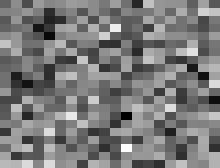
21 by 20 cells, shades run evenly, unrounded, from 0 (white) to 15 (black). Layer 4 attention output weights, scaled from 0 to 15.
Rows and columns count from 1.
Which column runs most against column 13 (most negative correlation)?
17
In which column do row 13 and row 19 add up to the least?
12
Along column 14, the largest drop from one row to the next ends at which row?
5
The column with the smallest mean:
7
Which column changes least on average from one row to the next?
4
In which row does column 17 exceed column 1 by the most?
20
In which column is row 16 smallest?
8
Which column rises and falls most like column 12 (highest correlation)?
3
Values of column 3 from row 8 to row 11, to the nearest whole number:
7 7 9 14
